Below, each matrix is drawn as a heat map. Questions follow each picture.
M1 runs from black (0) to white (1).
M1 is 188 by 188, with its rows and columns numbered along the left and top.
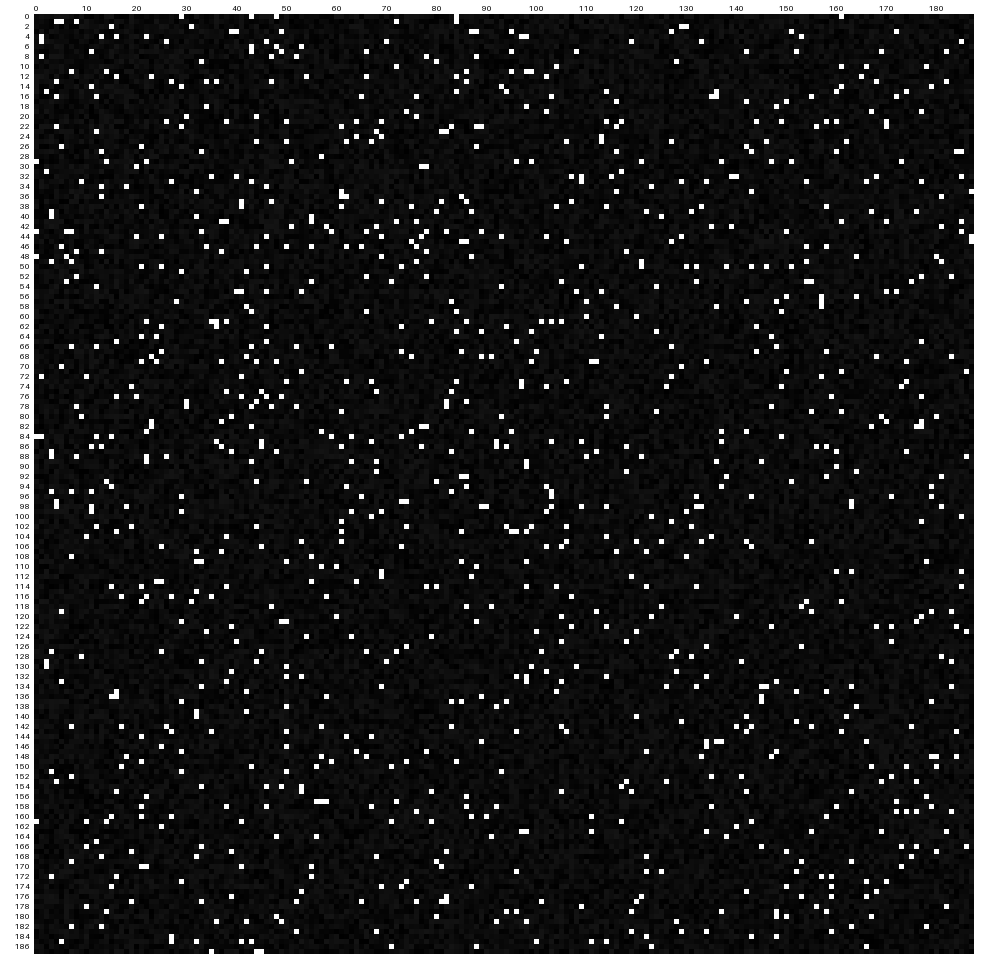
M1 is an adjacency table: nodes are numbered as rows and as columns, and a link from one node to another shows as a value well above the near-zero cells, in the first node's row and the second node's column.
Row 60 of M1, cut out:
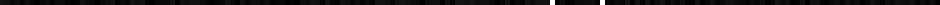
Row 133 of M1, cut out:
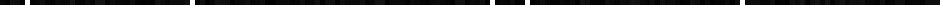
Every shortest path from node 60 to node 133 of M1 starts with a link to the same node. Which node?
node 120
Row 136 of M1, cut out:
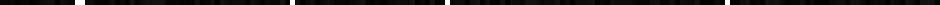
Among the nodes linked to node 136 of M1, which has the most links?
node 16
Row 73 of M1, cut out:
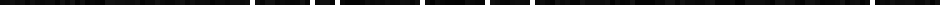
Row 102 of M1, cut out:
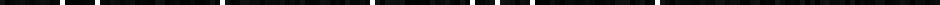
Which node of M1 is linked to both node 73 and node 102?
node 106
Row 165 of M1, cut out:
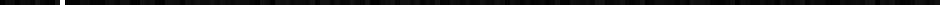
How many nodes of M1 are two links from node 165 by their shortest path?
6
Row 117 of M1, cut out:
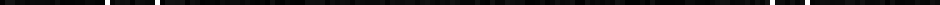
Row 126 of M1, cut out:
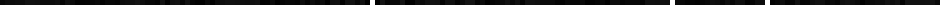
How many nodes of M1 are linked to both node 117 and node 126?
0
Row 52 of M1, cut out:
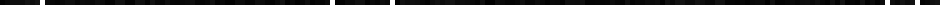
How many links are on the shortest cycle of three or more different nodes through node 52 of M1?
3
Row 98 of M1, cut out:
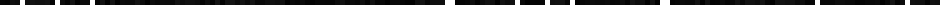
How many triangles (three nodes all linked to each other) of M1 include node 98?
1
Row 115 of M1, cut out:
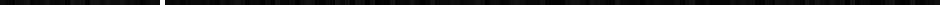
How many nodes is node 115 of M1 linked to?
1
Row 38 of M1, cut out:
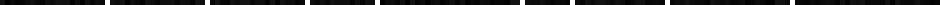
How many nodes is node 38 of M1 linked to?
8
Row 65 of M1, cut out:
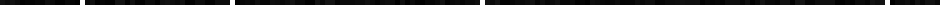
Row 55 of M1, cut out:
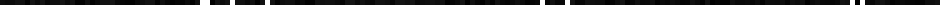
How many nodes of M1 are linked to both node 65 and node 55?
1
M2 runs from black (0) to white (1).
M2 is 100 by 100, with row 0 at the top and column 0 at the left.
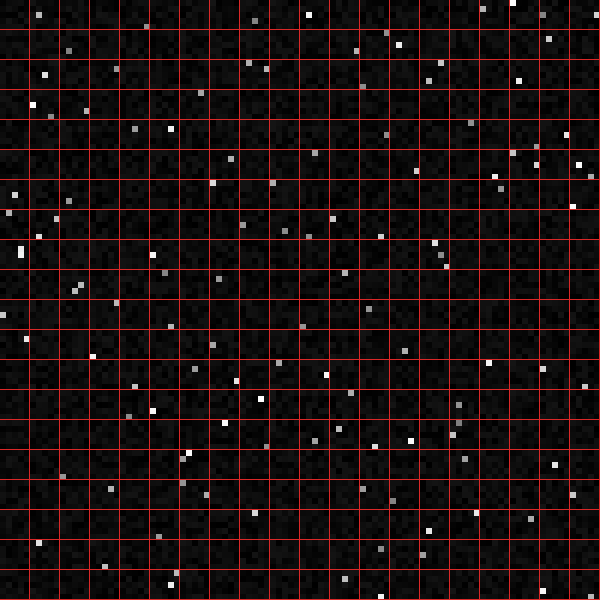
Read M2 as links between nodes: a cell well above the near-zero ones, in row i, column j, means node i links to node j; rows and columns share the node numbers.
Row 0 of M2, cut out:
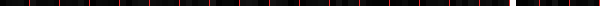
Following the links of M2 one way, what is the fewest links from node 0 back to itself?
5
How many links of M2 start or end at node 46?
2
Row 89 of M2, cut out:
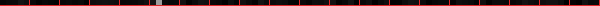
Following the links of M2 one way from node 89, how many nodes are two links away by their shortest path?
1
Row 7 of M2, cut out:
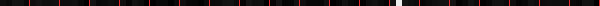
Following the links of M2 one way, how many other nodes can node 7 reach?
2
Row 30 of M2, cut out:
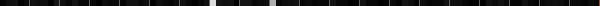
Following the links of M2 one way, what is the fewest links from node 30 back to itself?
4
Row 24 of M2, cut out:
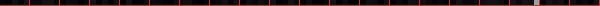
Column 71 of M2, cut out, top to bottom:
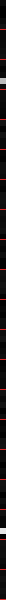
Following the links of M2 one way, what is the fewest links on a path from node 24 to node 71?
6
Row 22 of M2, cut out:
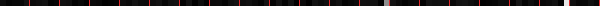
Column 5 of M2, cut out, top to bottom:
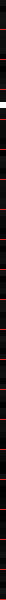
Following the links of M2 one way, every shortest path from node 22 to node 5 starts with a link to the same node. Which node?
node 94
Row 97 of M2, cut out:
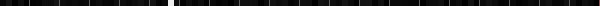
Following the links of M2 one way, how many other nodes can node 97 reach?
8
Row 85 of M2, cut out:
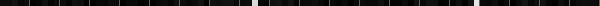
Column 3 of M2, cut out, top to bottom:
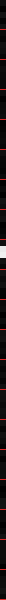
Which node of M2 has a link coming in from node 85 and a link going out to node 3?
node 42
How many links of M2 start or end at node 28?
4
